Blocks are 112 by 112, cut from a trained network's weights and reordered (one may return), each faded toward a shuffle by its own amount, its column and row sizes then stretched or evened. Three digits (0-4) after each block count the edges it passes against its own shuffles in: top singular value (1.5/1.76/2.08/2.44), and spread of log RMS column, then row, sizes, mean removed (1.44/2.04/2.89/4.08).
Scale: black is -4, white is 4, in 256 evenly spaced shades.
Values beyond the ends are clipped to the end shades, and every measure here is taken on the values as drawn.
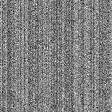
4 0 0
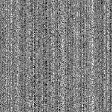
4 3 0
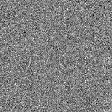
2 1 0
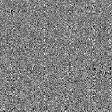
3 2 2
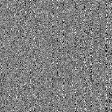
1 3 0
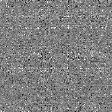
0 2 2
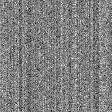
3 1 0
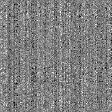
3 2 2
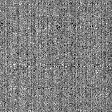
3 0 2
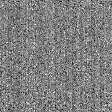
1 0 2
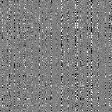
3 4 2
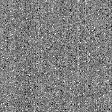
0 1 1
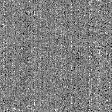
1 2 1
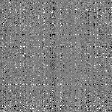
1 3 3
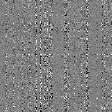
2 4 2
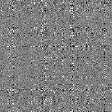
2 3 3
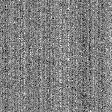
3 2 0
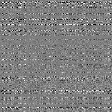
4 2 4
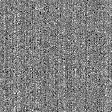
2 1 1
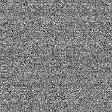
0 1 1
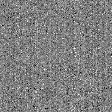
0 1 1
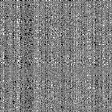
4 2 3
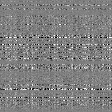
3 0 4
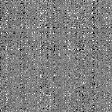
1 3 3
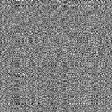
4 0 3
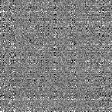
2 3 2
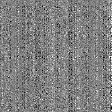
3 3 2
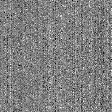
2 2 0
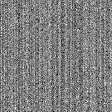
4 1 1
